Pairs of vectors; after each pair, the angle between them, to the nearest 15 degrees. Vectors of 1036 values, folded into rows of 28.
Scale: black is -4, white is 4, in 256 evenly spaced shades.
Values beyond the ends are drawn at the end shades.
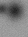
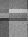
105 degrees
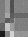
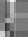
150 degrees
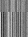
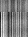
165 degrees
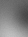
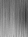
15 degrees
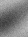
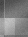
135 degrees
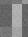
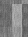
15 degrees
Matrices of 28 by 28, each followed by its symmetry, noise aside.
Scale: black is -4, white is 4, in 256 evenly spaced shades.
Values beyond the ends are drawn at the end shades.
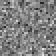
same after a half turn.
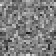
mirrored left to right.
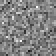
symmetric.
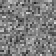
no symmetry.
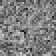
symmetric across the other diagonal.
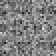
mirrored top to bottom.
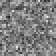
symmetric.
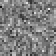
no symmetry.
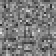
mirrored left to right.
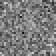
symmetric across the other diagonal.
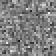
same after a half turn.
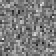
same after a half turn.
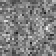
mirrored top to bottom.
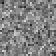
symmetric across the other diagonal.
